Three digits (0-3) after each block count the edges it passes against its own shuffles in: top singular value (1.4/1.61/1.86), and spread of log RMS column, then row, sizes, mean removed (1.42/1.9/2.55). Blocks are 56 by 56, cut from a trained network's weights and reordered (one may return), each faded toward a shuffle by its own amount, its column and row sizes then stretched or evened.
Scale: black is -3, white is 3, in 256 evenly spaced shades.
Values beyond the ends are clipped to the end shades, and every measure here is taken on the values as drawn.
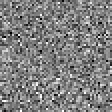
2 1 1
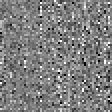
0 3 0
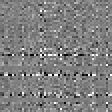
3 2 3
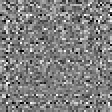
3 2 3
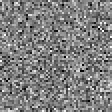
2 0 1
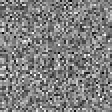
3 0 0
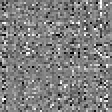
1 3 2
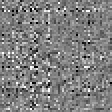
2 3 2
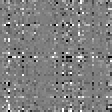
1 3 3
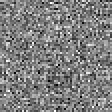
1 0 0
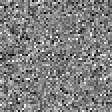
0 0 1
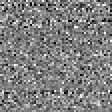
0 0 3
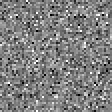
0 1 1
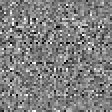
1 0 2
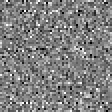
0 0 2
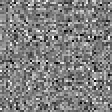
2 1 2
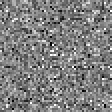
1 1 2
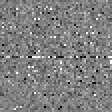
1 0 2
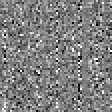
0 3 0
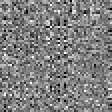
3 2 1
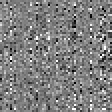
1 3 1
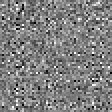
2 2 2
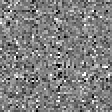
0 2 2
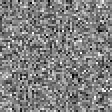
2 0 0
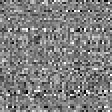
3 0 3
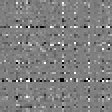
2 2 3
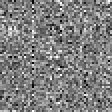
3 2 1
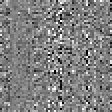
2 3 1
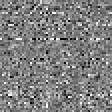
1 1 3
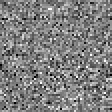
1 0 1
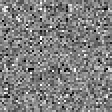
1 1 2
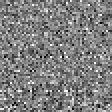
0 0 2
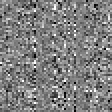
2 3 0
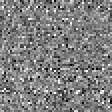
0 1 2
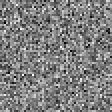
2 0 0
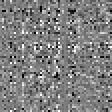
0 3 3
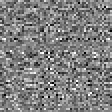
3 0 3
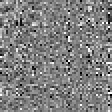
2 3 2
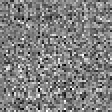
3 2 1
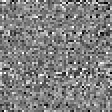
1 0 3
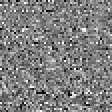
0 0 2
